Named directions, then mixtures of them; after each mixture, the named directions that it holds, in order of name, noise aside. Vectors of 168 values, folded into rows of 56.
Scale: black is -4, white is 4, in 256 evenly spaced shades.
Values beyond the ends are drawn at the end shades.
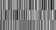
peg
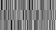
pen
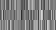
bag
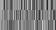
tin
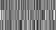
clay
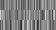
clay.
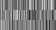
peg.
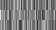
clay, tin.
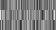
clay.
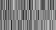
bag, peg, pen.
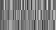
tin.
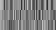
tin.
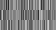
bag, pen.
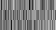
peg, pen.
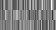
peg, tin.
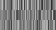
peg, tin.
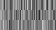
tin.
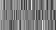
tin.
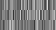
peg, tin.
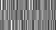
pen.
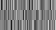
pen.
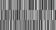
bag, peg.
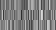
bag.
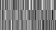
peg, pen, tin.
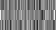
bag, clay.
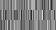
bag, peg.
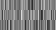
bag.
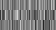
clay, peg.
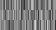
bag, clay, tin.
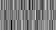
pen, tin.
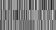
peg.
